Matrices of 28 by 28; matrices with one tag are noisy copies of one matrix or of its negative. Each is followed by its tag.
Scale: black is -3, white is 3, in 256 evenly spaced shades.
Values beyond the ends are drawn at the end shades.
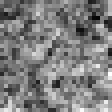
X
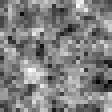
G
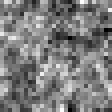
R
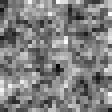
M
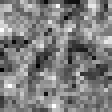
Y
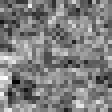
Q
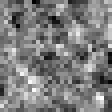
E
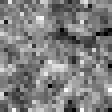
R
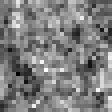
E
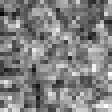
X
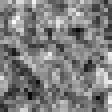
E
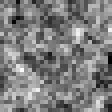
E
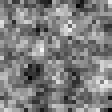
G
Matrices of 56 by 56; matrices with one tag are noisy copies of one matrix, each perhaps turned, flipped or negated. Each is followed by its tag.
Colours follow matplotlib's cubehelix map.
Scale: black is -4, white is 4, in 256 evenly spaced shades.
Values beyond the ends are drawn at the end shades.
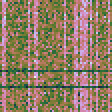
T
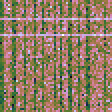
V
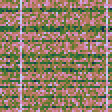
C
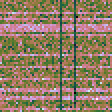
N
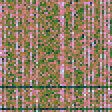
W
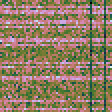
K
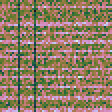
V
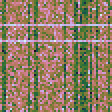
T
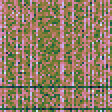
W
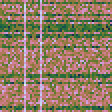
T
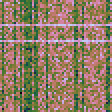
T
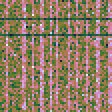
V
